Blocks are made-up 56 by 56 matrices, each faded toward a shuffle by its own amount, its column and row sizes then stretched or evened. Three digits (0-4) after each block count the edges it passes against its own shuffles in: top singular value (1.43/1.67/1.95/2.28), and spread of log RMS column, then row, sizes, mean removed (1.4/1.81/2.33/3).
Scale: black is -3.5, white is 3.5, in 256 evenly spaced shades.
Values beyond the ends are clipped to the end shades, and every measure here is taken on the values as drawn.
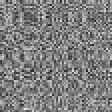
4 1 2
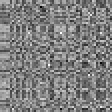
4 0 1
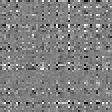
4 3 4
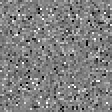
0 0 0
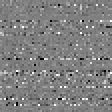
0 0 4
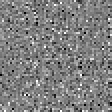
1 1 1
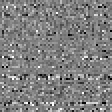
1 0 4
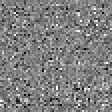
0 2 2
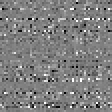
1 2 4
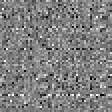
3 1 3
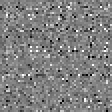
1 1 2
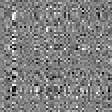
4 3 2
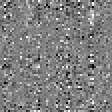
2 3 2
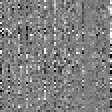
3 4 2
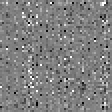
1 4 1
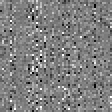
0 4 0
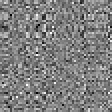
4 3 1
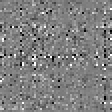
1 3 3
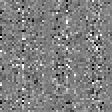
2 3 1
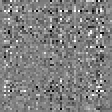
3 3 3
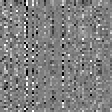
4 4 0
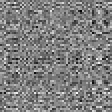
4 2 3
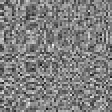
4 1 0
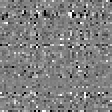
3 2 4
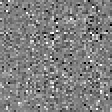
2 2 0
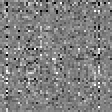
2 3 2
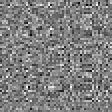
3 2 3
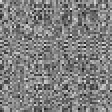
4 2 0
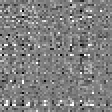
3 2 3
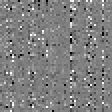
1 4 1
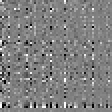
4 4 3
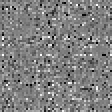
1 2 2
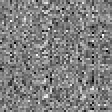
3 2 0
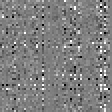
0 4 2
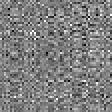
4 1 3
